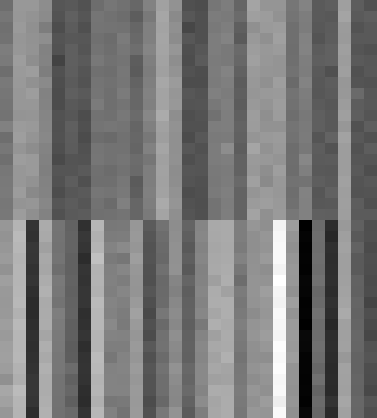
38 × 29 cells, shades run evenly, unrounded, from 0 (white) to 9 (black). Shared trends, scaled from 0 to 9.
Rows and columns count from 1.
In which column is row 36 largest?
24
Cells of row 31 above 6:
6
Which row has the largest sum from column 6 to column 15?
13
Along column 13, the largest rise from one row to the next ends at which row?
21
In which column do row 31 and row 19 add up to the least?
22
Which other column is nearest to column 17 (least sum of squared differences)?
18
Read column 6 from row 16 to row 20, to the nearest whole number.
6 6 6 6 6
